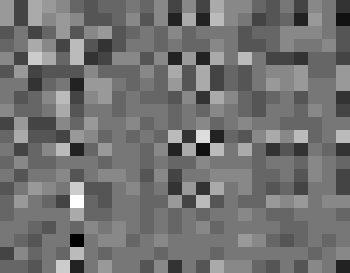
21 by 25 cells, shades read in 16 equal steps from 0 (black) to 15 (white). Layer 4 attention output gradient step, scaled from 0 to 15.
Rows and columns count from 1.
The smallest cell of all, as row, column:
19, 6
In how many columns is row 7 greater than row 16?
8
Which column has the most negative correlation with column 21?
18
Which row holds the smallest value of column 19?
2
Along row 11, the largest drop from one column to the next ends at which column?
16
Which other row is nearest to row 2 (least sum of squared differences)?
1
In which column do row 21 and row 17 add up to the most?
5
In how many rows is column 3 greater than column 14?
5
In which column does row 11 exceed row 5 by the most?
15
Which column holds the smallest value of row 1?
25
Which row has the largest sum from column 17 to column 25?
11
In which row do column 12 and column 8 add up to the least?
4
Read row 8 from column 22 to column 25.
5 7 7 3
